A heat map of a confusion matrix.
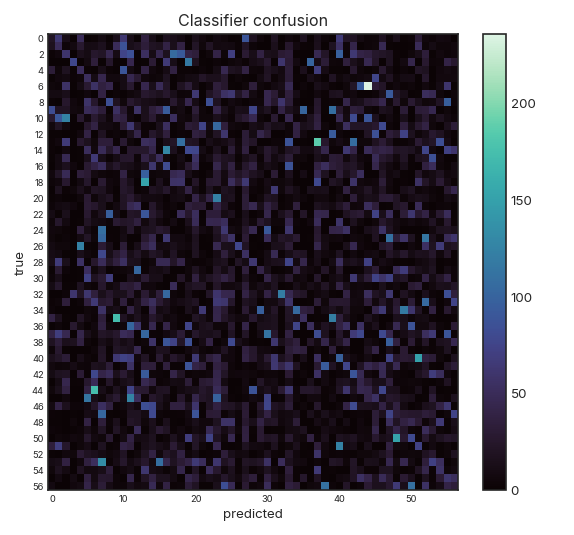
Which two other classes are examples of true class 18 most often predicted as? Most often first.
13, 37
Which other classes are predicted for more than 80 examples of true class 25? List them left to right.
7, 47, 52
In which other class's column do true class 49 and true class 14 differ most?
16
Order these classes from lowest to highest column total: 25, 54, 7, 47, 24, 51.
54, 51, 25, 24, 47, 7
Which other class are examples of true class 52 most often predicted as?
37
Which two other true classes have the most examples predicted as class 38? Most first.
56, 41
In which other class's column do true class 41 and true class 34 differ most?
49
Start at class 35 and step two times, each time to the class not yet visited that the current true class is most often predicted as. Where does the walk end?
39
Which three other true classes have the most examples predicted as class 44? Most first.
6, 10, 28
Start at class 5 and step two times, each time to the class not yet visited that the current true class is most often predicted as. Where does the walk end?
11
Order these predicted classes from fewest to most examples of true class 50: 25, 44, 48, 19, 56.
44, 56, 25, 19, 48
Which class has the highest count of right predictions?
32
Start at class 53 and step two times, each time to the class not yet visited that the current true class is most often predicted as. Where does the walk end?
47
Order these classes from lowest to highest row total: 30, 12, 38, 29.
29, 12, 30, 38
